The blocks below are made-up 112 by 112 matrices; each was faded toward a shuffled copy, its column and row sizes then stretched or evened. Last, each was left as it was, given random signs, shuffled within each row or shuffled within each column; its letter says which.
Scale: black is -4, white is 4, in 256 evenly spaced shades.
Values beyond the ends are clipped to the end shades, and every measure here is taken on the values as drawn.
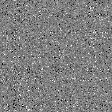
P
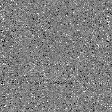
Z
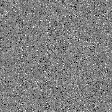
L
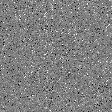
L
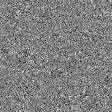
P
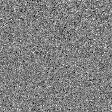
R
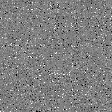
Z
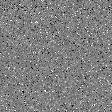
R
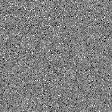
Z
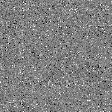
P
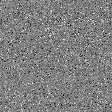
R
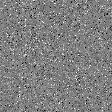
L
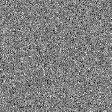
Z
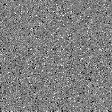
Z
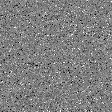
R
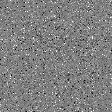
P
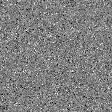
R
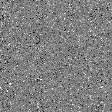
L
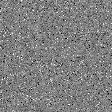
R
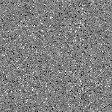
P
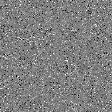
Z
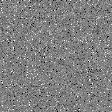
P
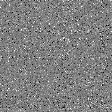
P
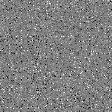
Z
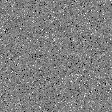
L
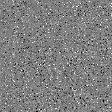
Z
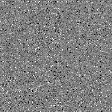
Z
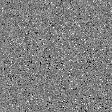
P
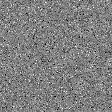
R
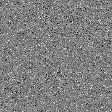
R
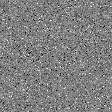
R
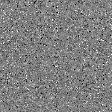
P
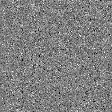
L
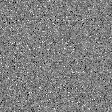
R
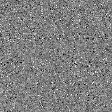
P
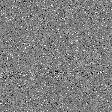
R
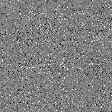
P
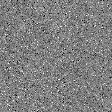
L
